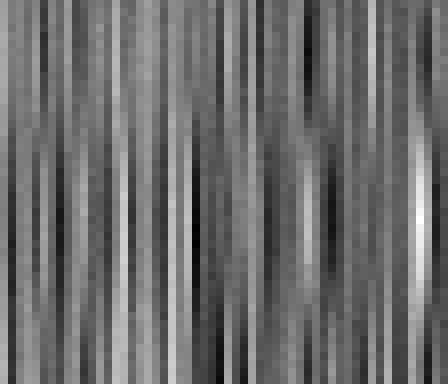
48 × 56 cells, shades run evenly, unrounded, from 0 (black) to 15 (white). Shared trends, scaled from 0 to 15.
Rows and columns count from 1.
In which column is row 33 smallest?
25
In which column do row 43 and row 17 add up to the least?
28
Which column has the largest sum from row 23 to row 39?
53
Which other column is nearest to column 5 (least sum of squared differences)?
20
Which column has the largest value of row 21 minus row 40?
54
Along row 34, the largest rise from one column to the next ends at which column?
22
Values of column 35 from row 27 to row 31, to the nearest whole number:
4 4 4 4 4
